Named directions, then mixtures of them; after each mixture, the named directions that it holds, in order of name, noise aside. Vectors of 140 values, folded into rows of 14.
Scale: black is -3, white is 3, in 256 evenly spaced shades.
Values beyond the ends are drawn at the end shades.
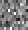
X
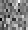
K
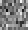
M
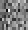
K, X.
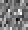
K, M, X.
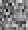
K, M.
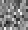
K, X.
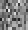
K, X.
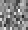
K, X.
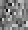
K, M, X.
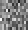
K, X.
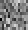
K.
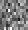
K, X.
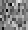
K, M.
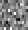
X.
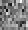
K, M.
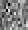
K, M, X.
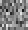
M.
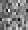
K, X.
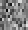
K, M, X.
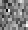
K, M, X.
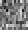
M.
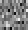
M, X.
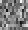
M.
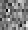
K, M, X.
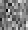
K, M, X.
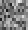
K, M, X.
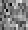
K, M.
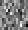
M, X.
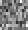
M.
